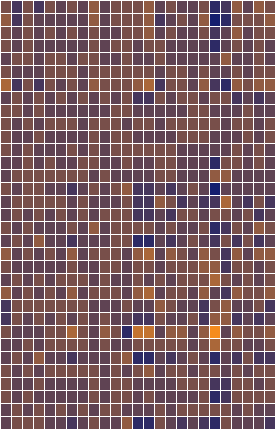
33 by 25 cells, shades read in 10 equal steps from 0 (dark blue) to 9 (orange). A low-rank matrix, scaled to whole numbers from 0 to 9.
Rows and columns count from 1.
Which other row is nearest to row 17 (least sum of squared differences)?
8
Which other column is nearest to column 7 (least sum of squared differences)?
16
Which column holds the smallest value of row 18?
20
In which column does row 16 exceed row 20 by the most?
21
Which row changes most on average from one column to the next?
26
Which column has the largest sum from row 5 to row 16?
12
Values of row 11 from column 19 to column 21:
4 3 3
